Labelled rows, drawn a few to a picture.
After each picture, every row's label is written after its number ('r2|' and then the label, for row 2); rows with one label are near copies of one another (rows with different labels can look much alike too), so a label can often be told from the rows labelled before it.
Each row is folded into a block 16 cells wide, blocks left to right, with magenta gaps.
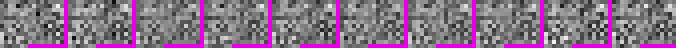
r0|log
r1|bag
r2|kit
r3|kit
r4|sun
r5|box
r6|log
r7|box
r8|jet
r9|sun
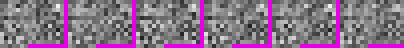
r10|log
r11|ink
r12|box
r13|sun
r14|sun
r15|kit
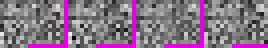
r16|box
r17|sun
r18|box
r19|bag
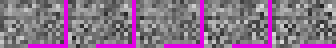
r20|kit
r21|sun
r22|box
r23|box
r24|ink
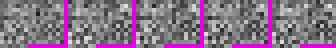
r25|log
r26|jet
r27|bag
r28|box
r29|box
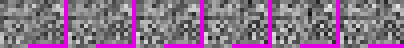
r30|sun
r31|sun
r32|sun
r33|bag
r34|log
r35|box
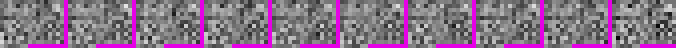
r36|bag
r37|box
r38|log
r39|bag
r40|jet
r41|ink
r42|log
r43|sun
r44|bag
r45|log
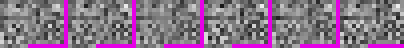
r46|log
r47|ink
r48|bag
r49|log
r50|box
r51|box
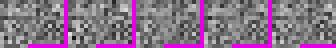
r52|ink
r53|bag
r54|kit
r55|kit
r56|box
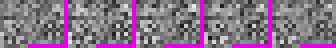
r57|sun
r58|jet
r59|kit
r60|log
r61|kit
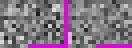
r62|ink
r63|sun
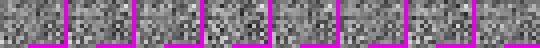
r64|log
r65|kit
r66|ink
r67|log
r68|log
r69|kit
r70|kit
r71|box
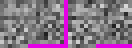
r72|bag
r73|sun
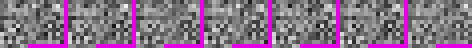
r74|bag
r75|jet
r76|box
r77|bag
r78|jet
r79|kit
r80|ink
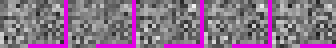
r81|log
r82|sun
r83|kit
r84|ink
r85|bag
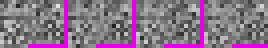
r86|ink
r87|sun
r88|sun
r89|jet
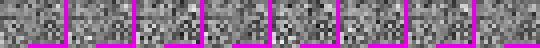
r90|kit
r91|jet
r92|bag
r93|bag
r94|jet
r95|jet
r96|bag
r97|sun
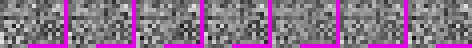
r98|sun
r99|box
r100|sun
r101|box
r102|kit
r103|box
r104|log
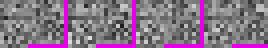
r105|box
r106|ink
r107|jet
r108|bag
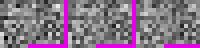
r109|box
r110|log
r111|jet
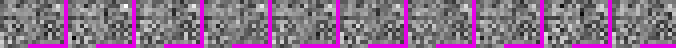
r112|kit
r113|log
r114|box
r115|kit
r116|kit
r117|sun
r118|box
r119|bag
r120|log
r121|ink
